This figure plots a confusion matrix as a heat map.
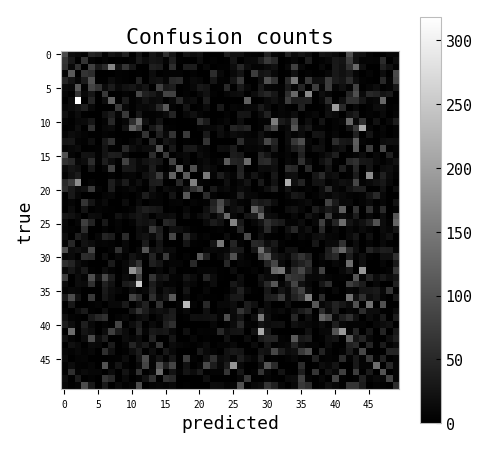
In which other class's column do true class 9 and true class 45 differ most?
12
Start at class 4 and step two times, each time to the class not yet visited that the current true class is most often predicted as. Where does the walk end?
11
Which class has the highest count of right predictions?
41
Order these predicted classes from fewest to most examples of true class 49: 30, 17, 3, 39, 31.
17, 39, 31, 30, 3
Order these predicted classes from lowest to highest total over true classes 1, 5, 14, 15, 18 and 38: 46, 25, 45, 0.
46, 25, 0, 45
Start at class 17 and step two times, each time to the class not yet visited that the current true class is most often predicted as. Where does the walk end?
33
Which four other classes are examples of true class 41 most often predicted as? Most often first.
29, 1, 40, 7
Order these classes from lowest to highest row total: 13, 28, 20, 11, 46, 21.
21, 28, 20, 13, 11, 46
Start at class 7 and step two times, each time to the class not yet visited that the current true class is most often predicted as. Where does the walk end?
43
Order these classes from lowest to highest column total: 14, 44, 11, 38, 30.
38, 44, 14, 30, 11
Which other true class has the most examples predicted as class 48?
35
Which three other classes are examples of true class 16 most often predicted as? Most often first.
27, 24, 9
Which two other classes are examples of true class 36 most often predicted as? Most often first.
42, 16
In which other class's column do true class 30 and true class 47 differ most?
14
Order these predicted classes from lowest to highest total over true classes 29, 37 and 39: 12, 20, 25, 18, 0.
20, 25, 0, 12, 18
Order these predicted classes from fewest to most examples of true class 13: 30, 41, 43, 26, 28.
28, 41, 26, 30, 43
